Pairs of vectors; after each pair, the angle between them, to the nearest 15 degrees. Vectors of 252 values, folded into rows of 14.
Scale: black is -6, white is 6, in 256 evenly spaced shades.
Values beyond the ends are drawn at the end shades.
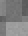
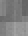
15 degrees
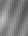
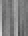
90 degrees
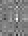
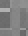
90 degrees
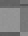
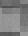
30 degrees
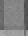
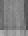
15 degrees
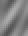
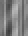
60 degrees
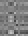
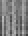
105 degrees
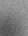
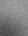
15 degrees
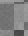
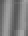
105 degrees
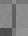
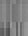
60 degrees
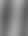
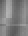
150 degrees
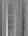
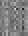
60 degrees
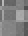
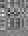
90 degrees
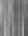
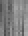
165 degrees
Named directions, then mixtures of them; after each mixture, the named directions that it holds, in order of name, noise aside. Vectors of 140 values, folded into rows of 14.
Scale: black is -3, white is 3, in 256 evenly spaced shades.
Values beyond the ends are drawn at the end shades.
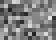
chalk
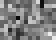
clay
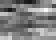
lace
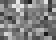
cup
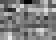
cup, lace.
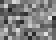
chalk.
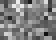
cup.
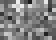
cup.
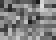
clay, lace.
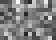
chalk, cup.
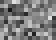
chalk.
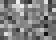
cup.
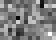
clay.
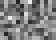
clay, cup.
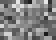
cup.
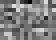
cup, lace.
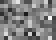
chalk, cup.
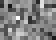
clay.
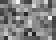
chalk, cup.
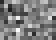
chalk, clay.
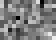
clay.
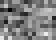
chalk, lace.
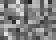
clay, cup.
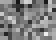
cup.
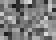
cup.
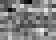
cup, lace.
